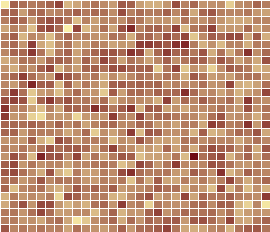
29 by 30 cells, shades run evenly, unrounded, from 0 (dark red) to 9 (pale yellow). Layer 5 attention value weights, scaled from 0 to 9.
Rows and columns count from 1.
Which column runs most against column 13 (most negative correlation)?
29
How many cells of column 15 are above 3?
24
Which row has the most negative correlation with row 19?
6
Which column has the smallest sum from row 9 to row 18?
1
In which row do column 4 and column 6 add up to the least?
11
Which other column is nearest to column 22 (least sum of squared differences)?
3
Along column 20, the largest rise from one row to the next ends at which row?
22
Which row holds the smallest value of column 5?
20
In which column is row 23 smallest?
26
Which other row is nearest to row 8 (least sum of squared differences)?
19
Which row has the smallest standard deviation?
2
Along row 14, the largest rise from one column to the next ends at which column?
16
